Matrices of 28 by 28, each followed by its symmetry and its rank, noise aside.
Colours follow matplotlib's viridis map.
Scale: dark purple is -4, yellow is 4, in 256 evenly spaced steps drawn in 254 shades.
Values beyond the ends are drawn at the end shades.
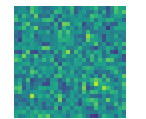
no symmetry, rank five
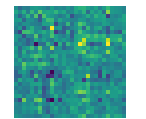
antisymmetric, rank six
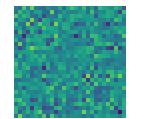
symmetric, rank six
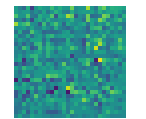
antisymmetric, rank six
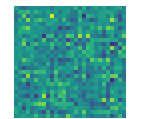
no symmetry, rank six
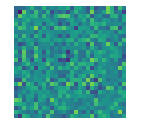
symmetric, rank five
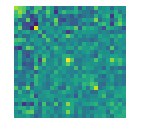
symmetric, rank five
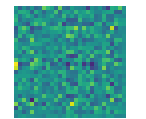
no symmetry, rank five
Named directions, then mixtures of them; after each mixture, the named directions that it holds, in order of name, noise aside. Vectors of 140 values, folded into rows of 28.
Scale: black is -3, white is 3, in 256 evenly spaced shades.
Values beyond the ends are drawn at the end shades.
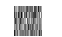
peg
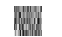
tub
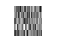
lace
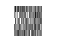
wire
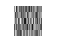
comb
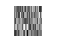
lace.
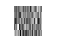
tub.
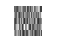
lace, tub.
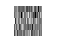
comb, peg, wire.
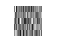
comb, tub.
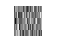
peg, tub.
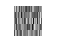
comb, peg.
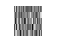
comb, peg, tub.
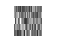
comb, lace, wire.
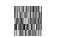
lace.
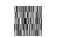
comb, peg.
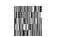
lace, peg, tub.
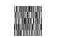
comb.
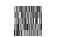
comb, tub.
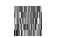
tub.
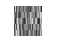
comb, peg, tub.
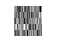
lace.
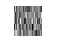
comb, tub.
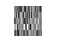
lace.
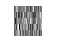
peg, tub.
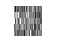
wire.
